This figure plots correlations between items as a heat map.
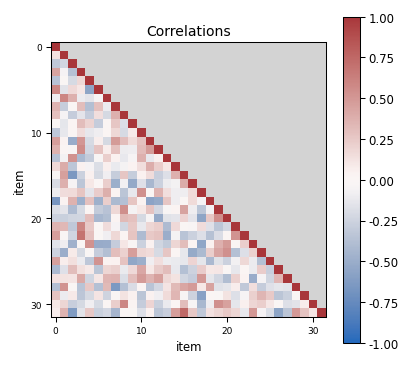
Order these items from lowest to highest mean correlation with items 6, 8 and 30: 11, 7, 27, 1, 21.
21, 27, 11, 7, 1
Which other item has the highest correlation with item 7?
11
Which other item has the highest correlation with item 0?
5
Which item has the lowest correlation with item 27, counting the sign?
23
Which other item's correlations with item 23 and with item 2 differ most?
31
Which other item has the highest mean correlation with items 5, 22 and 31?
0
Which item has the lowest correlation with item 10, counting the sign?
25
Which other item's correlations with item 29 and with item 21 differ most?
3
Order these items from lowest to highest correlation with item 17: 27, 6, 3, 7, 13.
7, 13, 3, 6, 27
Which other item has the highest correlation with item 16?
28
